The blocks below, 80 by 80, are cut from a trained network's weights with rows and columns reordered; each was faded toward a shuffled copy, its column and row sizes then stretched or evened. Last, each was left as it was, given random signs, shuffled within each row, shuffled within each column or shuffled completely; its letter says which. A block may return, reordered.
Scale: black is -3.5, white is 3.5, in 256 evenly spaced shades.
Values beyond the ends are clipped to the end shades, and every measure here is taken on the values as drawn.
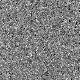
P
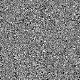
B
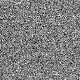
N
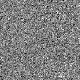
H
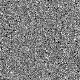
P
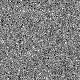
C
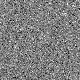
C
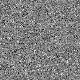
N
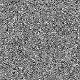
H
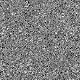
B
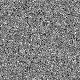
C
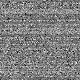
N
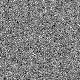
C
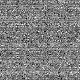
H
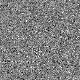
N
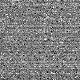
H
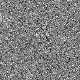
P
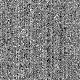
P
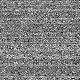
N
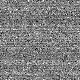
N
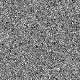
P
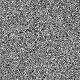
C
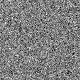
C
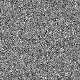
C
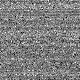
N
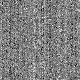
P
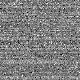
N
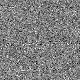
N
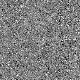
P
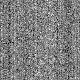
P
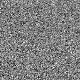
N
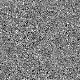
B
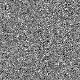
P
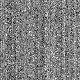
P
